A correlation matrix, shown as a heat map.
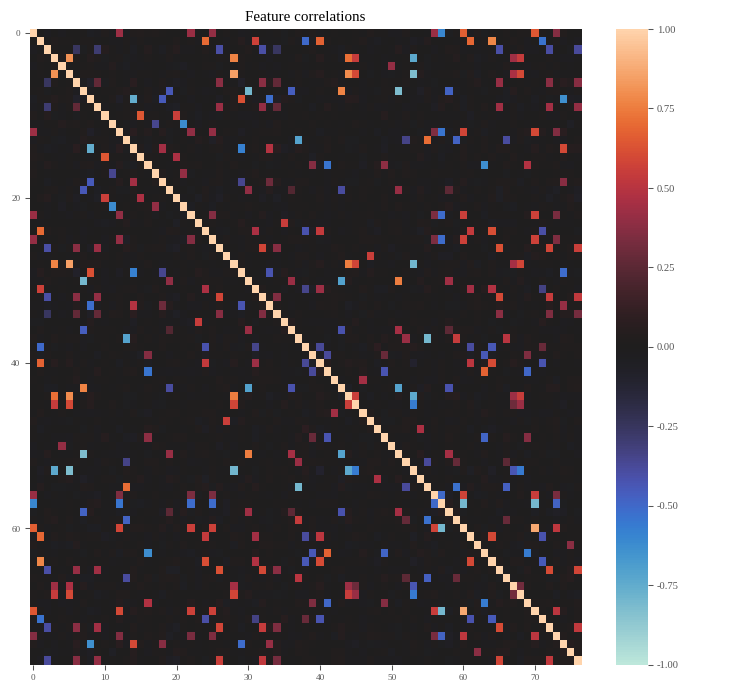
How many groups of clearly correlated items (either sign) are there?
16
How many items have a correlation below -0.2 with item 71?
6
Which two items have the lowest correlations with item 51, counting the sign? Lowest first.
7, 43
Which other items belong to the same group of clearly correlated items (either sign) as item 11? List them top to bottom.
17, 21
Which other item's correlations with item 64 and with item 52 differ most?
1
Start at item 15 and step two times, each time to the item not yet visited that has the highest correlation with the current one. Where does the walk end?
20
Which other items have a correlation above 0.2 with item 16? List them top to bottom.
39, 49, 69
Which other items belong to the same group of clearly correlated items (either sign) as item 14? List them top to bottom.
8, 18, 29, 33, 74
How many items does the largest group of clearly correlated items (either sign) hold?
9
